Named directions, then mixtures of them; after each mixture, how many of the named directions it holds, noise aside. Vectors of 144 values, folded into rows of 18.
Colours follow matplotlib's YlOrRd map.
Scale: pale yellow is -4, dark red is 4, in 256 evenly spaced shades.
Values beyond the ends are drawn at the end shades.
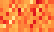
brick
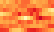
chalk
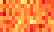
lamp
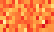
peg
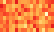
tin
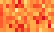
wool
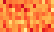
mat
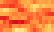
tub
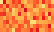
four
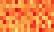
three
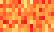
four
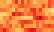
one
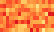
four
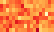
four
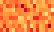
four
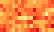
two
